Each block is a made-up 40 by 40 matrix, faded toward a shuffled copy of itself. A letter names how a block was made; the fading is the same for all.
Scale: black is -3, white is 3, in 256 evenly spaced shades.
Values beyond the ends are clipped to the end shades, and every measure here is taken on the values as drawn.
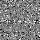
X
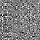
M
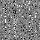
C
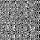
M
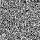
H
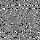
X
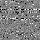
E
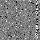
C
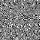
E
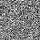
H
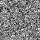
H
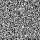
H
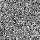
H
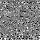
X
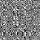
M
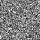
H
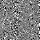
C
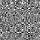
M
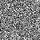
H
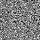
H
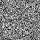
H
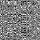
M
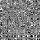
M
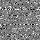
X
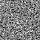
H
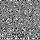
X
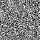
H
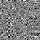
M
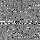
X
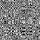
M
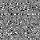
E
